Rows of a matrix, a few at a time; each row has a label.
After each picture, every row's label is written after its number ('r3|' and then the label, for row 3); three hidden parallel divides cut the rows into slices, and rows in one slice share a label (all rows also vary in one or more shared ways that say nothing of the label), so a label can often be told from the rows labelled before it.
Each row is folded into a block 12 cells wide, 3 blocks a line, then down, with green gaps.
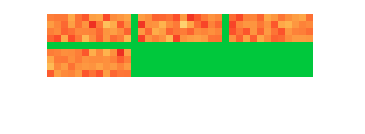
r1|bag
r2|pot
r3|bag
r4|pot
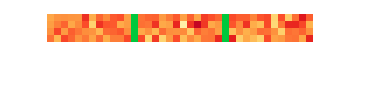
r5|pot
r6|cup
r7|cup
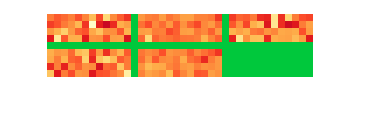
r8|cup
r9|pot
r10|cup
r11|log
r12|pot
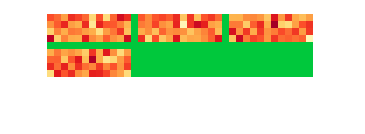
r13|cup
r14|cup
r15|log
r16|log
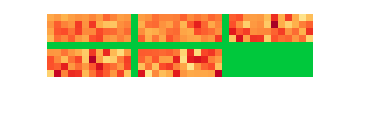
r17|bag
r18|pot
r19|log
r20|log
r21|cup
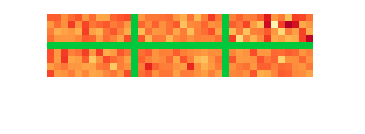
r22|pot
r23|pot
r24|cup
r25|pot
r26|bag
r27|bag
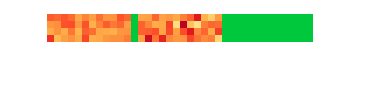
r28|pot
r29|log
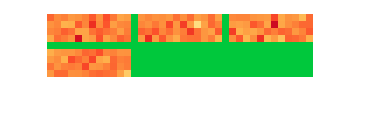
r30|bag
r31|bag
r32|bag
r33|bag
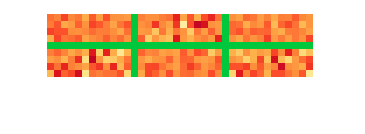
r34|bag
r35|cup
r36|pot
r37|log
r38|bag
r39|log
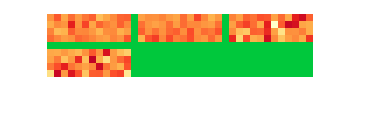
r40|pot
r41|bag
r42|cup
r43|log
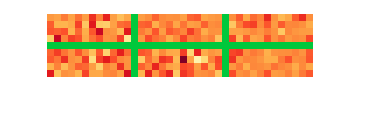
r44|log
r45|bag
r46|pot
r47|cup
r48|log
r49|pot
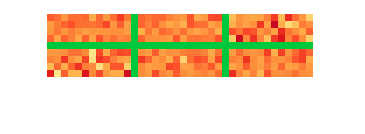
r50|pot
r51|pot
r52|log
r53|cup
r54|pot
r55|pot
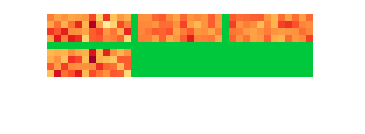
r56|log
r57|bag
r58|pot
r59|log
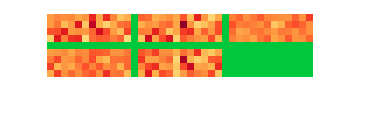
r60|log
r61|log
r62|pot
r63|bag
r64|log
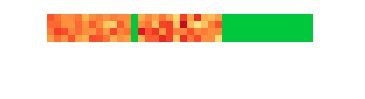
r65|bag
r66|log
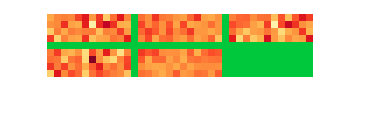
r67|cup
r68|bag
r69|cup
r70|log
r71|pot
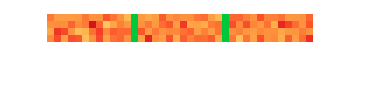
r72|bag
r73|bag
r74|pot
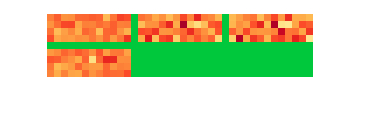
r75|pot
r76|log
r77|log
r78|pot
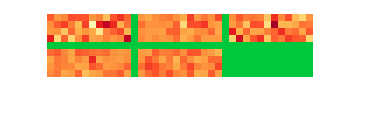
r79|cup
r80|pot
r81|log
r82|bag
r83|bag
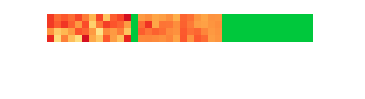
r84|cup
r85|bag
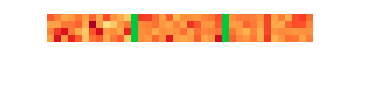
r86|log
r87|pot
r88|pot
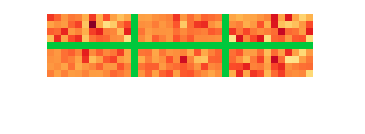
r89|log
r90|pot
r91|log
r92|pot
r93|bag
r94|log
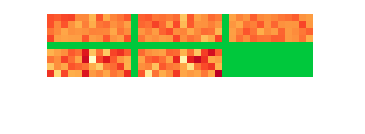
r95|pot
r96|pot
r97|bag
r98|cup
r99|cup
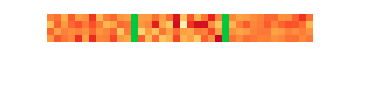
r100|bag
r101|cup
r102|pot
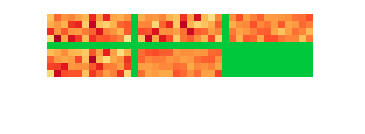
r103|log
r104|log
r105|pot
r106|log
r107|pot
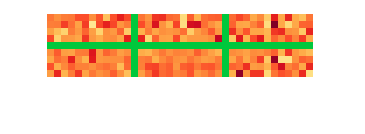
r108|cup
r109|cup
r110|log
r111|bag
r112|bag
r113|log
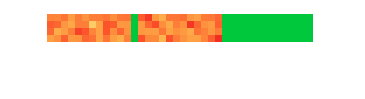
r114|pot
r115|pot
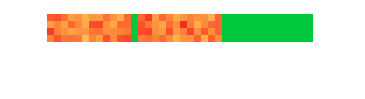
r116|bag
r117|bag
